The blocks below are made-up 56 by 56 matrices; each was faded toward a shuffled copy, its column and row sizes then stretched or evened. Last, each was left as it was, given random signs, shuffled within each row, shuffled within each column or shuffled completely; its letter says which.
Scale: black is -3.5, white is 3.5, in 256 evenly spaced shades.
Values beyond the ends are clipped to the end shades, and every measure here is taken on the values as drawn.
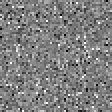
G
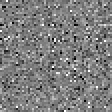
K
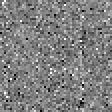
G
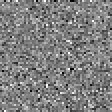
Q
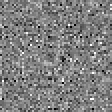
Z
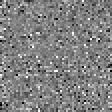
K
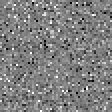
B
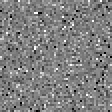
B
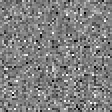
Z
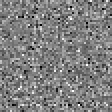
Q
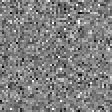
Z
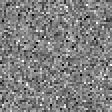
B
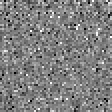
Q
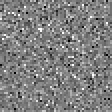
B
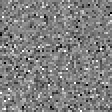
Q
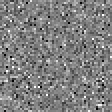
G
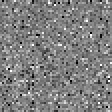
K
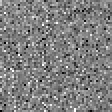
G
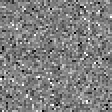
B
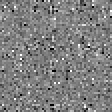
K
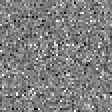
Q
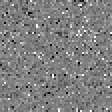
Q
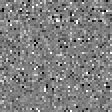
Q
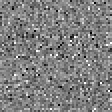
Q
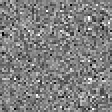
Z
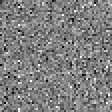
G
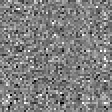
Z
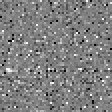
Q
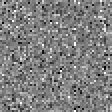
G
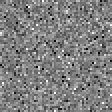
B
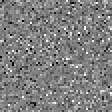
B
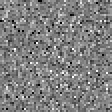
Q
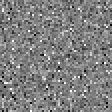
G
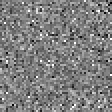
K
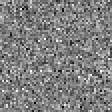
Q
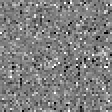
K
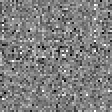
K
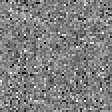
K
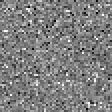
Q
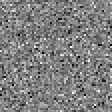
B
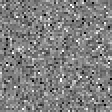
B
